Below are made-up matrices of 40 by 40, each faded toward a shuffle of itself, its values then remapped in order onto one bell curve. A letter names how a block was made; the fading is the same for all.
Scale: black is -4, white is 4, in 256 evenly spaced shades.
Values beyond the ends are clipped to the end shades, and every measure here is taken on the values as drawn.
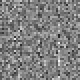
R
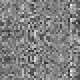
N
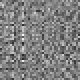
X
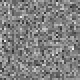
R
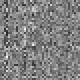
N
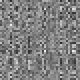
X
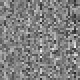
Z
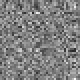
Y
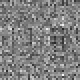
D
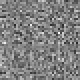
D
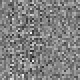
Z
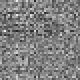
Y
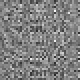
N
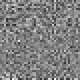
D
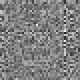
X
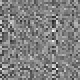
X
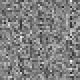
R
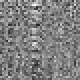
N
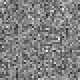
R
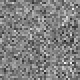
R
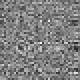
Y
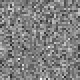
R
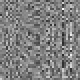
X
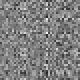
X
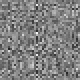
N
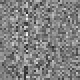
Z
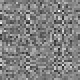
X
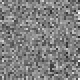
R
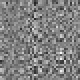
X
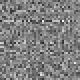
D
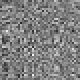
Y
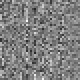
Z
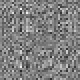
X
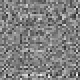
Y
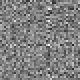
Y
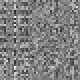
N
